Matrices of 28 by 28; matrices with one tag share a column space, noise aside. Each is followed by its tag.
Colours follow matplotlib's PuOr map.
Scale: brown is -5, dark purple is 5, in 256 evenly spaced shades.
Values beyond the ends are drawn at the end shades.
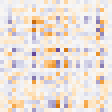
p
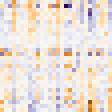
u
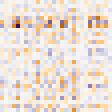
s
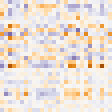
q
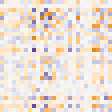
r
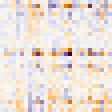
u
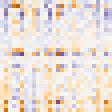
u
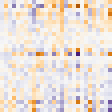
u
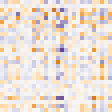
r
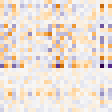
q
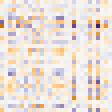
s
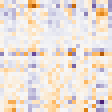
u
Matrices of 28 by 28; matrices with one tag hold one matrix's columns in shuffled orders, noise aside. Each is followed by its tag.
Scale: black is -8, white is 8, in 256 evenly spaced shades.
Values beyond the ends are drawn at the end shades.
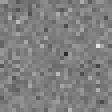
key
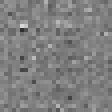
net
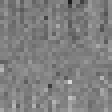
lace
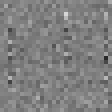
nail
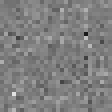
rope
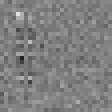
nail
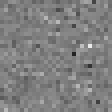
key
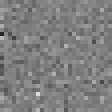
rope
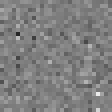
rope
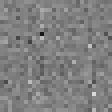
rope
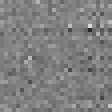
net
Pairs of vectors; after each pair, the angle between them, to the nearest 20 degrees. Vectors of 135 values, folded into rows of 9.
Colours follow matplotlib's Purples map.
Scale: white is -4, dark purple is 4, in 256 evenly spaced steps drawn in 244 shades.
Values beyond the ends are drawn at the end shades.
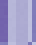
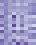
80 degrees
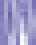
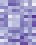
120 degrees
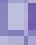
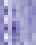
80 degrees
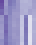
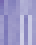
20 degrees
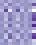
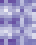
120 degrees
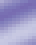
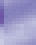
20 degrees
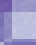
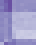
20 degrees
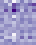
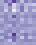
160 degrees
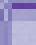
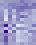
60 degrees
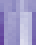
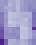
40 degrees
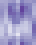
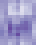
160 degrees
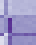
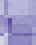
20 degrees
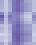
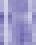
40 degrees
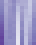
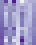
40 degrees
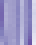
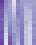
100 degrees
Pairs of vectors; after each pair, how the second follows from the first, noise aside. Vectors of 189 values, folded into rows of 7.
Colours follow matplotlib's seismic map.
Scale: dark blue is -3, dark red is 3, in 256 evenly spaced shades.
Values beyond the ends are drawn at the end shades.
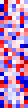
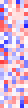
reversed, negated, shrunk.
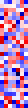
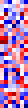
sign-scrambled.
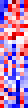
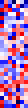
sign-scrambled.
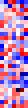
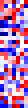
reversed.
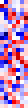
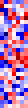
copied.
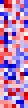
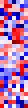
reversed, negated.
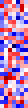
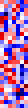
wrapped around, negated.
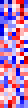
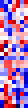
reversed.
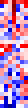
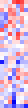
reversed, negated, shrunk.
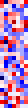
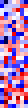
sign-scrambled.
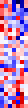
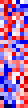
reversed.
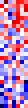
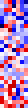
reversed.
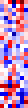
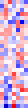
reversed, negated, shrunk.
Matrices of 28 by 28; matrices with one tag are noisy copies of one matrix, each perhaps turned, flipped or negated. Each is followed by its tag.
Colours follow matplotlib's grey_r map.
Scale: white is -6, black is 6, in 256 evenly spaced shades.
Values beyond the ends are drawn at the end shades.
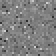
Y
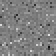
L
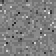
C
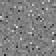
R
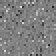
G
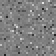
R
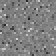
Y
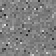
Y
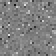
Y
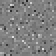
C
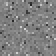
Y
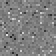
G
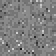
G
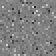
G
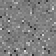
Y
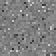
C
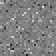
C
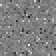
R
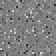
R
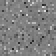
C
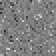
L
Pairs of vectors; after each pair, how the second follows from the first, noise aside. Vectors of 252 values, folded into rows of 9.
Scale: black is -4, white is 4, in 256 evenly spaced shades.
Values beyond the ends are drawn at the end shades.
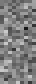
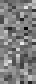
copied.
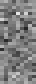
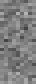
shrunk.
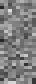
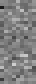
partly zeroed.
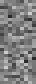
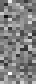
shuffled.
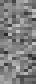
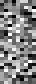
scaled up.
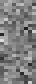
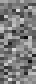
shuffled.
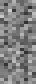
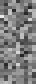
copied.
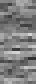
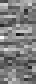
reversed.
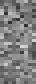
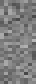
shrunk.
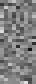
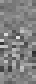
reversed, negated, partly zeroed.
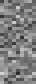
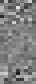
partly zeroed.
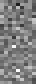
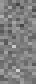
shrunk.
